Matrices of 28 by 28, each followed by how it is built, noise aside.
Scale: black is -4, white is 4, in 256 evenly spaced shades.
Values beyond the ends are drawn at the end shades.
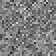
Hankel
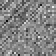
Hankel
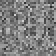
blocks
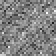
Hankel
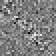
banded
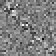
banded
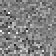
lower triangular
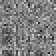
blocks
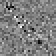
banded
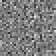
repeating rows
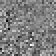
lower triangular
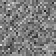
Hankel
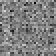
blocks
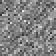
Hankel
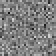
low rank
